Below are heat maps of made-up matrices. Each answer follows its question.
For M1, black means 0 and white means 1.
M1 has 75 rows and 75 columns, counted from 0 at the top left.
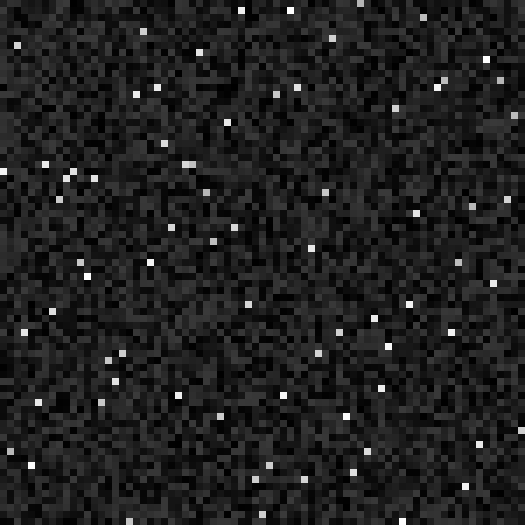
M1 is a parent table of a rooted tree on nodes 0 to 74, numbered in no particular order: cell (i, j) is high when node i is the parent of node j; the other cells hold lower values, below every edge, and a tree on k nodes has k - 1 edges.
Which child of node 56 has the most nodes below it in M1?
25
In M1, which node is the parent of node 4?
66
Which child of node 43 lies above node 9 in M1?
35
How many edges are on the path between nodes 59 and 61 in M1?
9
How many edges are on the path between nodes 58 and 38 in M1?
9
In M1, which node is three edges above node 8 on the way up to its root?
44
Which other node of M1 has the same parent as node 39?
19
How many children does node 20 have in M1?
1
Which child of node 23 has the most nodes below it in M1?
27
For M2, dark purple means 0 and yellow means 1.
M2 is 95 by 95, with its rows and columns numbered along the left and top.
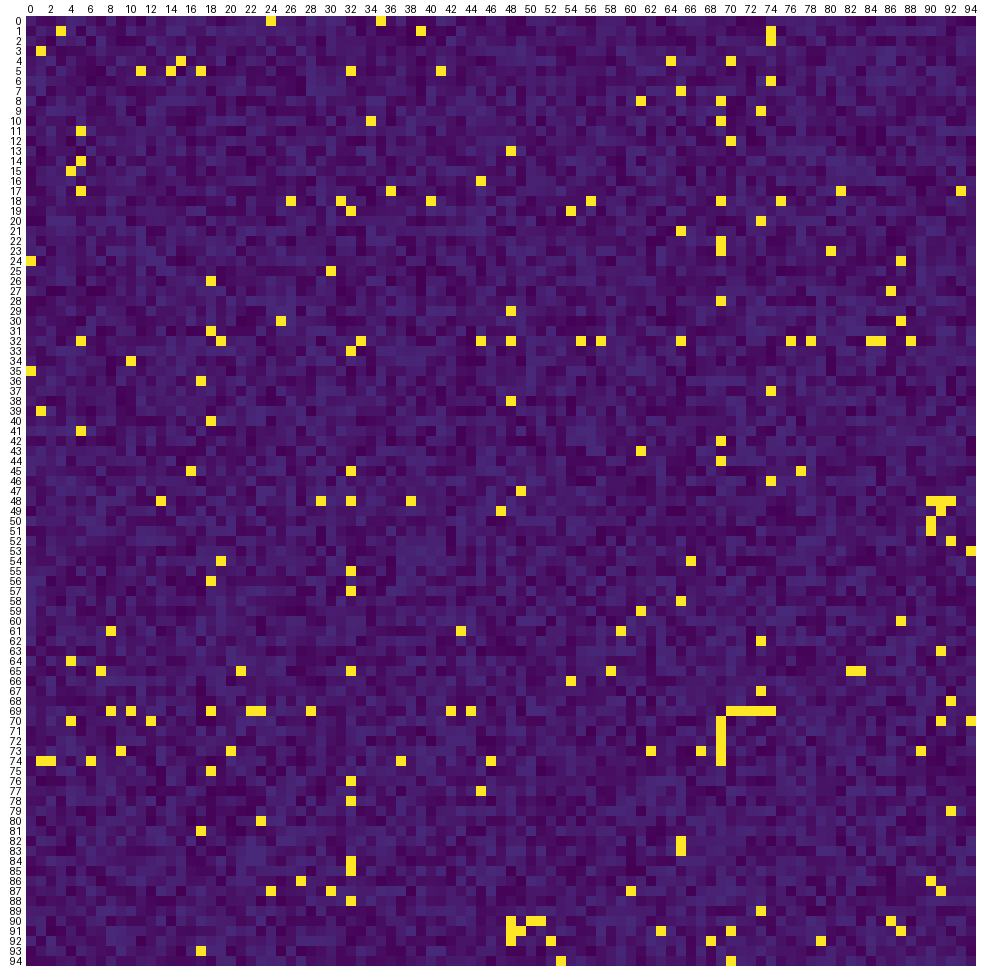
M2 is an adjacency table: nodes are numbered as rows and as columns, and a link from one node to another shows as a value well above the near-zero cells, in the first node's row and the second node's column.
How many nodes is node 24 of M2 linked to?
2
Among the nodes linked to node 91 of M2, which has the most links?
node 48
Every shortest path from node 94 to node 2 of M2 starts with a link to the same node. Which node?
node 70
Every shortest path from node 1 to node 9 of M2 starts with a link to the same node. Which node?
node 74
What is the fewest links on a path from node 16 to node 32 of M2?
2
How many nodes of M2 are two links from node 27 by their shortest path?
1
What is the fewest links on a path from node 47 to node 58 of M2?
6
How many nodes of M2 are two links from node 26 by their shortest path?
5
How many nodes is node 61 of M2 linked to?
3
